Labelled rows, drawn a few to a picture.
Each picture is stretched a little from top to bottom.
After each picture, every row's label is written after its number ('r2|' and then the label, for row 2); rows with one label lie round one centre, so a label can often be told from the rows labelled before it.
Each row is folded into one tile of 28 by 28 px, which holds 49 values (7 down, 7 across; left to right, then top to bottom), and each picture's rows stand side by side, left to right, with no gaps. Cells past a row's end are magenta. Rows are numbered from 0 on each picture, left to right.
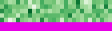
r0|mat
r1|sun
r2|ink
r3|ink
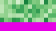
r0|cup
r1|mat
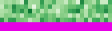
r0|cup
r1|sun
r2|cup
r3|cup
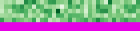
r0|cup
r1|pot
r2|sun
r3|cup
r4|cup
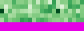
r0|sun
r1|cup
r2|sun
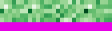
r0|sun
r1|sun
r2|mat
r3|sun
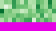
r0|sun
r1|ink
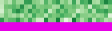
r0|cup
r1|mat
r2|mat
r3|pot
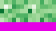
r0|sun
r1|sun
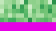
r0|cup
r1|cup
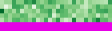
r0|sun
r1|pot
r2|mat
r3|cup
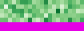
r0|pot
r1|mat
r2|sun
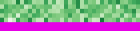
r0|mat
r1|mat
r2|ink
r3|mat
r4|pot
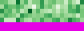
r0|mat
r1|sun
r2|cup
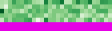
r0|sun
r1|mat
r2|pot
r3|pot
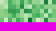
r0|ink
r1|mat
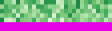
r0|mat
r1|pot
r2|ink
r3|pot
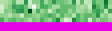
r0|cup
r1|sun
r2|mat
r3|ink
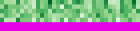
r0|mat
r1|ink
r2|pot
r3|ink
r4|ink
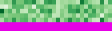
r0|sun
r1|pot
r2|cup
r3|mat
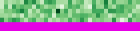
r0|cup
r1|pot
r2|sun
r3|ink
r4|mat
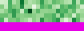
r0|ink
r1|sun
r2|mat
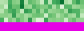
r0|ink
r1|mat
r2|pot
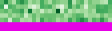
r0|pot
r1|sun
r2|sun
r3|cup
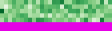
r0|sun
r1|cup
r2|pot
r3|mat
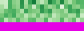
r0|ink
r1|pot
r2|pot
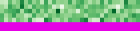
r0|ink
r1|mat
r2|sun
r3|mat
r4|sun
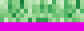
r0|ink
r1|cup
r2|ink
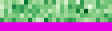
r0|cup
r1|mat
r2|cup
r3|sun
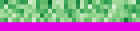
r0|pot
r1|ink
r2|ink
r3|pot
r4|cup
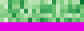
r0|ink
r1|cup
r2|cup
